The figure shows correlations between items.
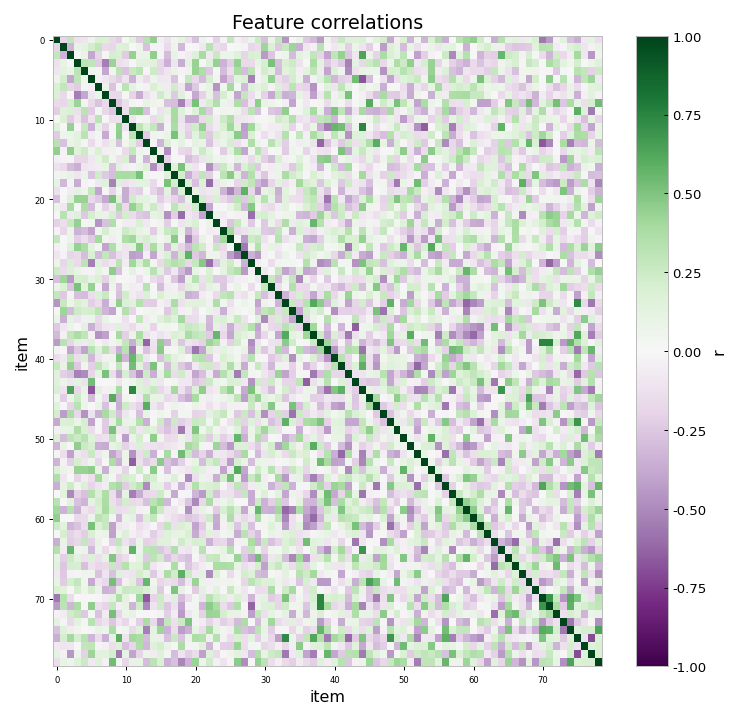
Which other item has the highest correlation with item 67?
18
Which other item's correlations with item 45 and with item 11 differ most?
53
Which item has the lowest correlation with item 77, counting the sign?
75
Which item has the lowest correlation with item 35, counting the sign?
30
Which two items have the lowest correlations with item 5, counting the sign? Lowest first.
44, 28
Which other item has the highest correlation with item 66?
72
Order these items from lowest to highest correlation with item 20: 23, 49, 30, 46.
46, 23, 30, 49
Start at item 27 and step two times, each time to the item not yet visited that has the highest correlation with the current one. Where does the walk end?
73
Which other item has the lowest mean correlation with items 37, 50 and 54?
42
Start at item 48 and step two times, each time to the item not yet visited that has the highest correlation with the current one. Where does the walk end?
33
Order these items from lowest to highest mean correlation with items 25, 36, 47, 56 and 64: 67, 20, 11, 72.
67, 20, 72, 11
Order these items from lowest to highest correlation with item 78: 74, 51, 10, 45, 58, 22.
10, 51, 58, 22, 45, 74
